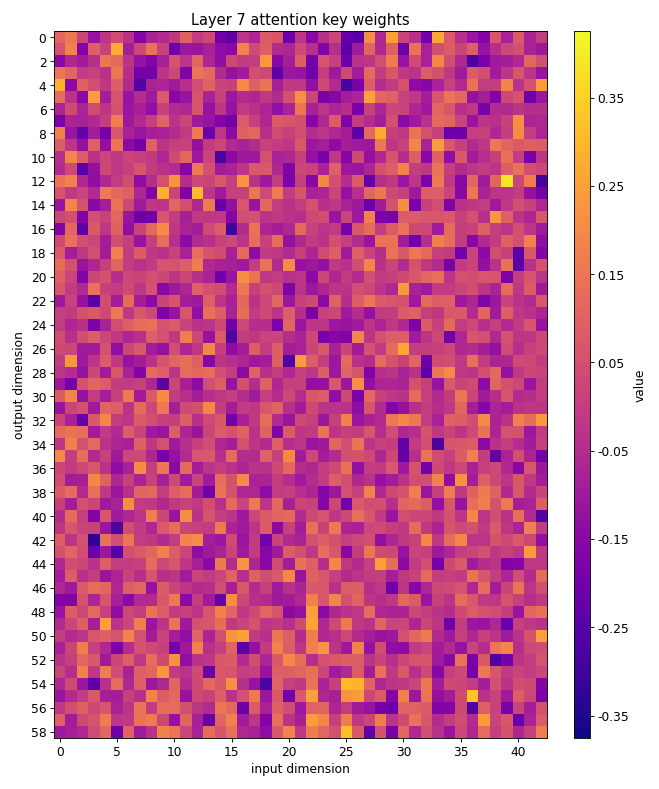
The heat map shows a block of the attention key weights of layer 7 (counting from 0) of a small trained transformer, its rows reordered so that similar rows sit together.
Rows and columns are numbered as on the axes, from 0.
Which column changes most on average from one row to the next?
3
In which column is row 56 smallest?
36
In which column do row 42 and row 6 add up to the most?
12
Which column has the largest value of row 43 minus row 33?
41
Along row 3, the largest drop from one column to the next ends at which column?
19
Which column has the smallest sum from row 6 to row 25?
15
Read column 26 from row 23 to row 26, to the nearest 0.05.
-0.05 -0.1 0.2 -0.1
